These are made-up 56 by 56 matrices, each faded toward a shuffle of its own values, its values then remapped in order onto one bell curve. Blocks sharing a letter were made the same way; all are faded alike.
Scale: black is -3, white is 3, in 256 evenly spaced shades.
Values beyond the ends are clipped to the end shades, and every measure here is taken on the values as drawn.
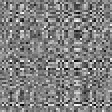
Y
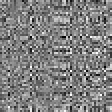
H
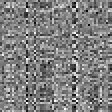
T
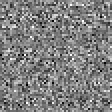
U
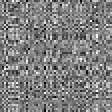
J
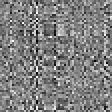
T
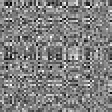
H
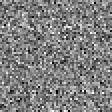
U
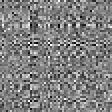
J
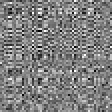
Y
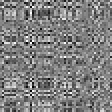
Y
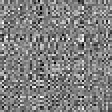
H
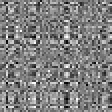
Y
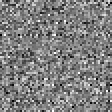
U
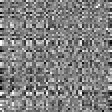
Y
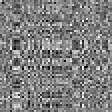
J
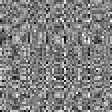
J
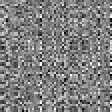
T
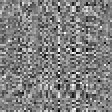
T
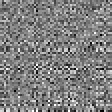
J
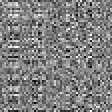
H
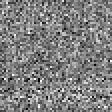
U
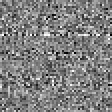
U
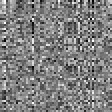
T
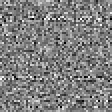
U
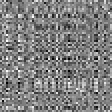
Y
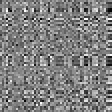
Y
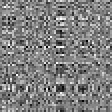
J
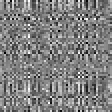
Y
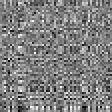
J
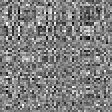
H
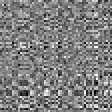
J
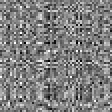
H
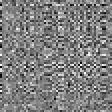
J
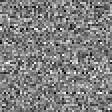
U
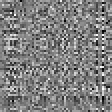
T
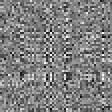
T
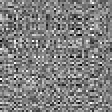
H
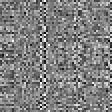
T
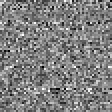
U
